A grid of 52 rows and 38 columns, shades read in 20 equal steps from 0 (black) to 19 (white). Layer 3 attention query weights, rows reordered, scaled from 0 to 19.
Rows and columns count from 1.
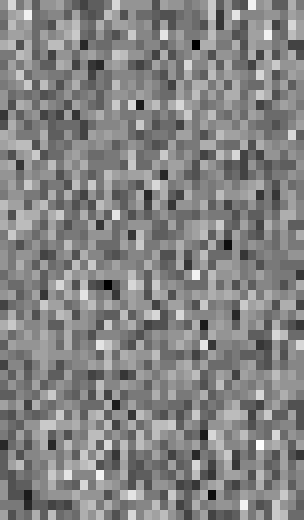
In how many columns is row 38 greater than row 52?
18
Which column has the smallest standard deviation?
5
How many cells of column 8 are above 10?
16
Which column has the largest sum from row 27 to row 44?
20
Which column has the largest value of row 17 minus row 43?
26
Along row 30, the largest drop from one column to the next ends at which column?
6
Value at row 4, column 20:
8
